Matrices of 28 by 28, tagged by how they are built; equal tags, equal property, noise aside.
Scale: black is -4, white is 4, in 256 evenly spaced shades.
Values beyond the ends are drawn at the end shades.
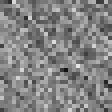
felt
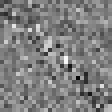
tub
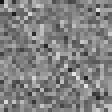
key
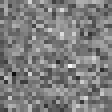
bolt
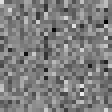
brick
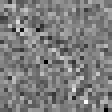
tub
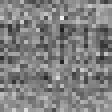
bolt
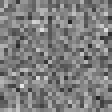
bolt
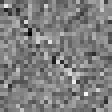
tub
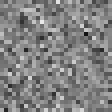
felt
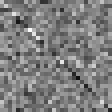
key
